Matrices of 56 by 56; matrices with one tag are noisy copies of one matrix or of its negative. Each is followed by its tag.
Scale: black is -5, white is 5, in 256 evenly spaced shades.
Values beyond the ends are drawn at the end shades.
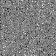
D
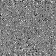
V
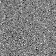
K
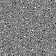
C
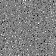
K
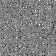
C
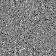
V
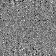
V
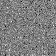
C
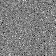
K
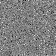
K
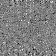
V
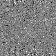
V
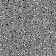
K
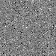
C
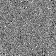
C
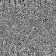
V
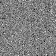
K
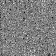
D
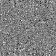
V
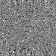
V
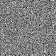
C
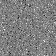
K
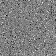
K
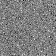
K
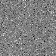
K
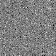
C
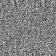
V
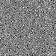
C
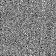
D
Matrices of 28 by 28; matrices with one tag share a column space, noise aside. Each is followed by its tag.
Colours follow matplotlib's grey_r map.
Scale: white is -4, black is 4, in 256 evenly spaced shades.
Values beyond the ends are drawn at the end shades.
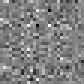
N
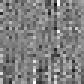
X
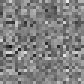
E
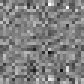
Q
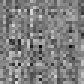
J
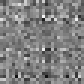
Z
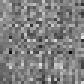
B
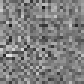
E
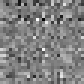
Z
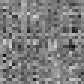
J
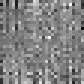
X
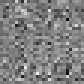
N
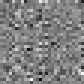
N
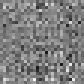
Q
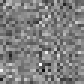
Q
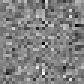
N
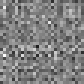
E
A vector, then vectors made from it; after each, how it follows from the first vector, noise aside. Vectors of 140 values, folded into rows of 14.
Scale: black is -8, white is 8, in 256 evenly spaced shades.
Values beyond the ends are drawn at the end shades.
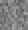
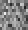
wrapped around, negated, scaled up.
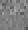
wrapped around, partly zeroed.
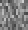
negated, scaled up.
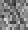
reversed, negated, scaled up.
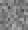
copied.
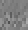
wrapped around, partly zeroed.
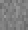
wrapped around, shrunk.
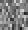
negated, scaled up.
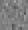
negated, partly zeroed.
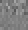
negated, partly zeroed.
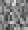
reversed, scaled up.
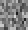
wrapped around, negated, scaled up.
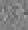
negated, partly zeroed.
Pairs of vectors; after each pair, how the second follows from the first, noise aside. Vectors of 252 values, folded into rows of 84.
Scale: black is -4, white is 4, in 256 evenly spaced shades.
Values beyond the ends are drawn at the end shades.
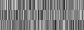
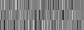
wrapped around, negated, partly zeroed.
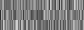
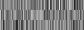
negated.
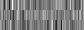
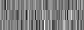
shuffled.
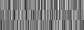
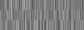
reversed, shrunk.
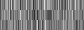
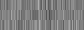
reversed, shrunk.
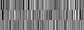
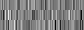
reversed.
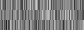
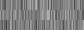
shrunk.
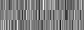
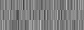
reversed, shrunk.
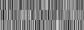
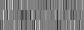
negated, partly zeroed.
